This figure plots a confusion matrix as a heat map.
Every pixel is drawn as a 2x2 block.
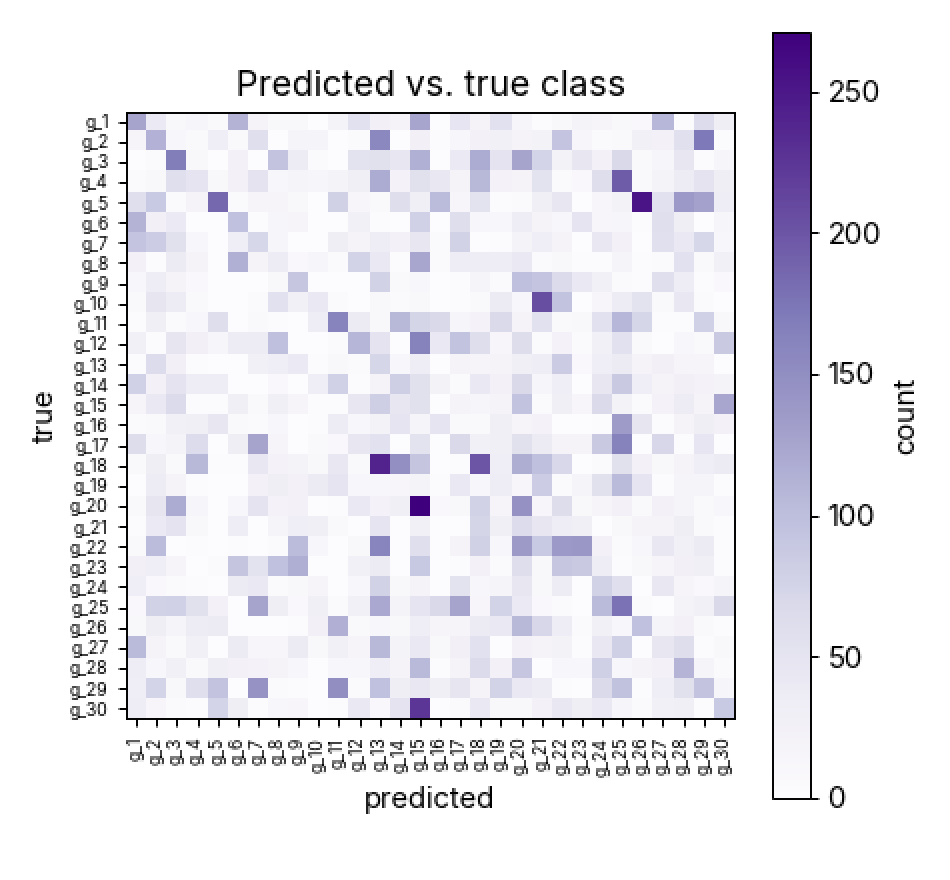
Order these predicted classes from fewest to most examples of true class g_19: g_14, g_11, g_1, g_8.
g_1, g_14, g_8, g_11
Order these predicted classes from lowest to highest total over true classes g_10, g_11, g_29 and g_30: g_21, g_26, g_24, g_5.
g_26, g_24, g_5, g_21
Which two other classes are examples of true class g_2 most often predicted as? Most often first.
g_29, g_13
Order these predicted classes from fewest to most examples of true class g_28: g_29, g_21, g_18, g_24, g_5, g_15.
g_21, g_29, g_5, g_18, g_24, g_15
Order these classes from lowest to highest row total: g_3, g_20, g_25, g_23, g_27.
g_27, g_23, g_20, g_3, g_25
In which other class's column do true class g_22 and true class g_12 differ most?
g_23
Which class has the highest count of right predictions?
g_18
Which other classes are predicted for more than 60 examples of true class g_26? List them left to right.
g_11, g_20, g_21
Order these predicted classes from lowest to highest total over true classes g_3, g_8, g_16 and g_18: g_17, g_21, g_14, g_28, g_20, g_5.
g_5, g_17, g_28, g_21, g_14, g_20
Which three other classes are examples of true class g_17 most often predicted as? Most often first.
g_25, g_7, g_24
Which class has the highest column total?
g_15
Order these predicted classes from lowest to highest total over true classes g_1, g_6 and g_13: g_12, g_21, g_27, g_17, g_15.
g_21, g_12, g_17, g_27, g_15
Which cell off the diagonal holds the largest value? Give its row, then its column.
g_20, g_15
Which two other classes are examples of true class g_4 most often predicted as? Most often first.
g_25, g_13
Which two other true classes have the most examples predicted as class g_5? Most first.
g_29, g_30
